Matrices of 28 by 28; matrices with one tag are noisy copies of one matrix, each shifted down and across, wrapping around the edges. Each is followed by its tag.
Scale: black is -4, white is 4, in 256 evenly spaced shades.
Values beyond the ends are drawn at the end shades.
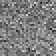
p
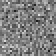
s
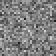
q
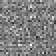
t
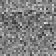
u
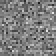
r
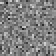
s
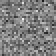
t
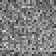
u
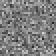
q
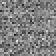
t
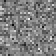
q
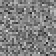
p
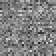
t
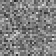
t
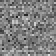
t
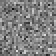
s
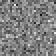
s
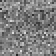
u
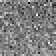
u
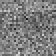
u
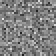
p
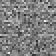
r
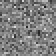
q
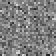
p
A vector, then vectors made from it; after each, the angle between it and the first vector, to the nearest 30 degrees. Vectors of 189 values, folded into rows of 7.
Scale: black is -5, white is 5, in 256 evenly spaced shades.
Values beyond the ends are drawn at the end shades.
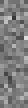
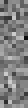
150 degrees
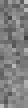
120 degrees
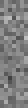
30 degrees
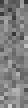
60 degrees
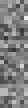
90 degrees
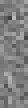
150 degrees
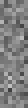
120 degrees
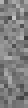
150 degrees
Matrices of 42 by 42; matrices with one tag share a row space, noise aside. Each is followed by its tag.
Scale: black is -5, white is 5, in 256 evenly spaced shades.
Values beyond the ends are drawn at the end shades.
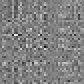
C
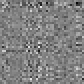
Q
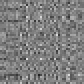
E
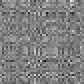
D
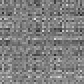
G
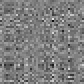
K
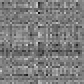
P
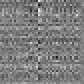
P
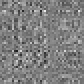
C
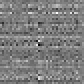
P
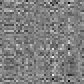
K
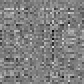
K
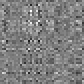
Q
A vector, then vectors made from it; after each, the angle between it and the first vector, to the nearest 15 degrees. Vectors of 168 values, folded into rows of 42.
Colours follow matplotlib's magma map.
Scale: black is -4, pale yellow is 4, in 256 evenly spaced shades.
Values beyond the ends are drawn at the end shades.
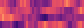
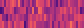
120 degrees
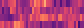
150 degrees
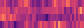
30 degrees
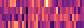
120 degrees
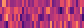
75 degrees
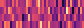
90 degrees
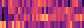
135 degrees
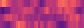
90 degrees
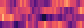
15 degrees
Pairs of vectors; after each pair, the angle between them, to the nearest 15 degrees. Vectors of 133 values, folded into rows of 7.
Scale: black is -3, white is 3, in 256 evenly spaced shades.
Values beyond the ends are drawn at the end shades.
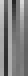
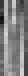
120 degrees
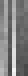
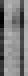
90 degrees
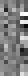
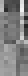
60 degrees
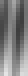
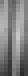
165 degrees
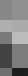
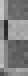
90 degrees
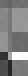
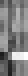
30 degrees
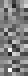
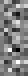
60 degrees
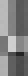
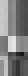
15 degrees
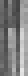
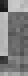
105 degrees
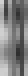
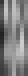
150 degrees
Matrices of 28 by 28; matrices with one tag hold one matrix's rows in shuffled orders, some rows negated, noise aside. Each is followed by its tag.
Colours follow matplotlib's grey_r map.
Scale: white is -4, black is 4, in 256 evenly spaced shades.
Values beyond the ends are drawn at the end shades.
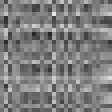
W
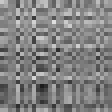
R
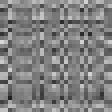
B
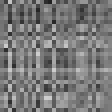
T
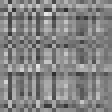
T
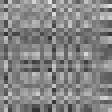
W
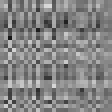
T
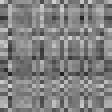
B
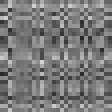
B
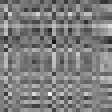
W
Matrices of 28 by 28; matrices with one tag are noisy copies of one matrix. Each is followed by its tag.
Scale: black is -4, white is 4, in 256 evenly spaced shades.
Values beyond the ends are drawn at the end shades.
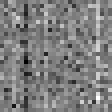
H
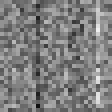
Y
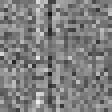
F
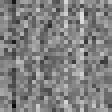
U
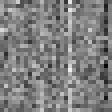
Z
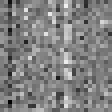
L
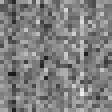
U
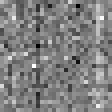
Y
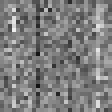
Y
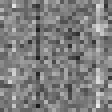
Y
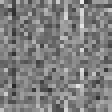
U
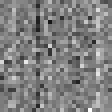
Y
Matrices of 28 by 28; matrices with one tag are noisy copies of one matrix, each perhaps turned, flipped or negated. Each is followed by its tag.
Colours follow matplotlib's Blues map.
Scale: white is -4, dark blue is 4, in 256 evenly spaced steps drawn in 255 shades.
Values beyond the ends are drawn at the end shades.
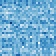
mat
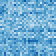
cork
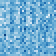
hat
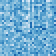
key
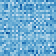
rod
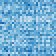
rod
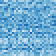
cork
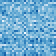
cork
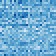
cork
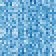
cork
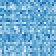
key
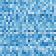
key
